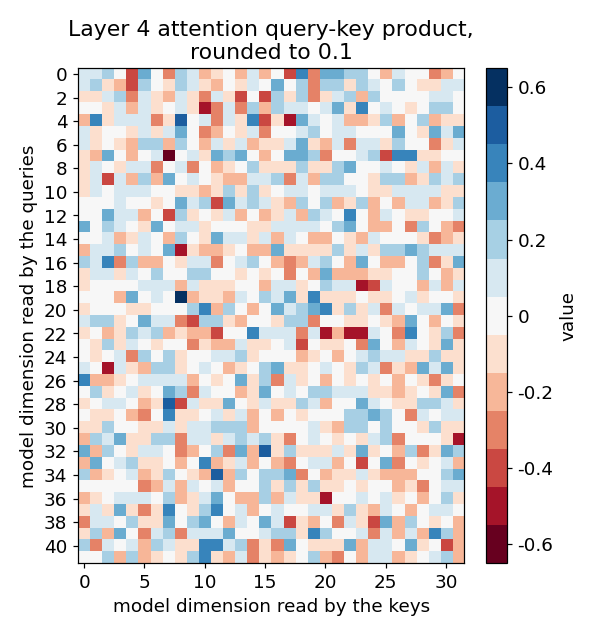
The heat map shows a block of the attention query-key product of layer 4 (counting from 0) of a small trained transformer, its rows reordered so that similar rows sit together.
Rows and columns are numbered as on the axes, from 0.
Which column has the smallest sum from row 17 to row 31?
31
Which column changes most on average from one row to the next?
11
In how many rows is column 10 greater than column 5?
18
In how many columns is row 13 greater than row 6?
18
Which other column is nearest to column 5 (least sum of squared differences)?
21
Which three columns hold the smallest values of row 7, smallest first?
7, 25, 20
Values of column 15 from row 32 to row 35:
0.5 0 0.2 0.2
